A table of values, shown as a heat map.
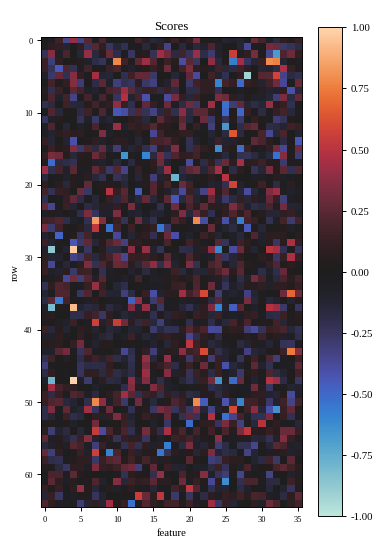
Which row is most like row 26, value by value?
57
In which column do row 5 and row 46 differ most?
28
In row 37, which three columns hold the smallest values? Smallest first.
1, 24, 26
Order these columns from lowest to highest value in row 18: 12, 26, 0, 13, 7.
26, 12, 13, 7, 0
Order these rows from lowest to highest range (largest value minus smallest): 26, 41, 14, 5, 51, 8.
41, 14, 8, 26, 51, 5
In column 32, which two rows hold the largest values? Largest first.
3, 5
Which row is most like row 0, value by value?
33
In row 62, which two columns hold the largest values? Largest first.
20, 5
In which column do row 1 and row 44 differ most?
17
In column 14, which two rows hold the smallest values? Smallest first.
16, 8
